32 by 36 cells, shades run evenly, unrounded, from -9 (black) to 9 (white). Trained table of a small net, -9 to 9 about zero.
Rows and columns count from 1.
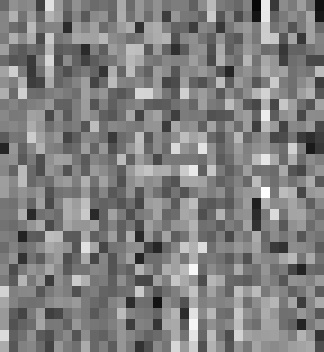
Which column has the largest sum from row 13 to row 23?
22
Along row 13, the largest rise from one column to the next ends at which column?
4
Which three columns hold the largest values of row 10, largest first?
32, 26, 30
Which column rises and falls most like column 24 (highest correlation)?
20
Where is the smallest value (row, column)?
1, 29
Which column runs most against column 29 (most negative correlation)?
9
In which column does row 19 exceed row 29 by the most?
21
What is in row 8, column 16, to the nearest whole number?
1
